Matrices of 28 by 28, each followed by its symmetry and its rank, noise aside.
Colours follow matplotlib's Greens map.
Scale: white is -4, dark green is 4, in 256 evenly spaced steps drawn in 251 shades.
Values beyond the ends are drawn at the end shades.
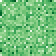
symmetric, rank six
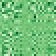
no symmetry, rank four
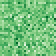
no symmetry, rank six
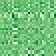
no symmetry, rank three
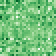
symmetric, rank four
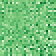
antisymmetric, rank four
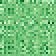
no symmetry, rank four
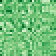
no symmetry, rank four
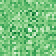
symmetric, rank four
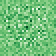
no symmetry, rank four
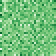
no symmetry, rank four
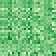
no symmetry, rank three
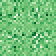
symmetric, rank three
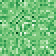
symmetric, rank four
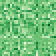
antisymmetric, rank four
